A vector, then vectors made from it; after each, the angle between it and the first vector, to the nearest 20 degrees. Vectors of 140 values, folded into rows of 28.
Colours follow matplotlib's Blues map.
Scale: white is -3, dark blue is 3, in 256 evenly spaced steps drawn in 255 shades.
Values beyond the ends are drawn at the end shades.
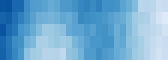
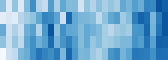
140 degrees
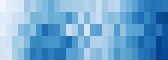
160 degrees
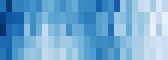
20 degrees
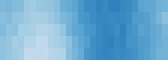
80 degrees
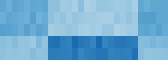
100 degrees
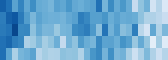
40 degrees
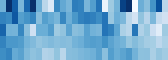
60 degrees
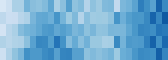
160 degrees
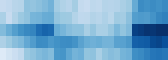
140 degrees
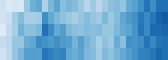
160 degrees
